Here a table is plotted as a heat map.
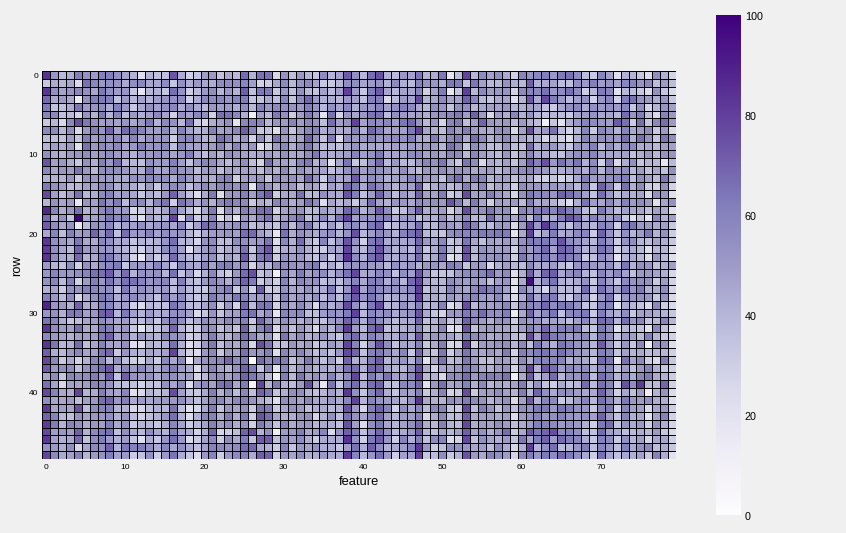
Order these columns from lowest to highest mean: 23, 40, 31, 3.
40, 31, 3, 23
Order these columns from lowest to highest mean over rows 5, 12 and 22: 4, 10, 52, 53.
10, 52, 4, 53
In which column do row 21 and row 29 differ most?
24
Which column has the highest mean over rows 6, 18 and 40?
4
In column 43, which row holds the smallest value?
3
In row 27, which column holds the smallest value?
59
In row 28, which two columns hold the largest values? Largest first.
47, 39
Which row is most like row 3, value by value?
19
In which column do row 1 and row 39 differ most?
27
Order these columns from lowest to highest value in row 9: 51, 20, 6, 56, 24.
56, 20, 6, 24, 51
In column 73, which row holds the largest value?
39
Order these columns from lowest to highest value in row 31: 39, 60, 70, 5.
5, 60, 39, 70
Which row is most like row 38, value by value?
20
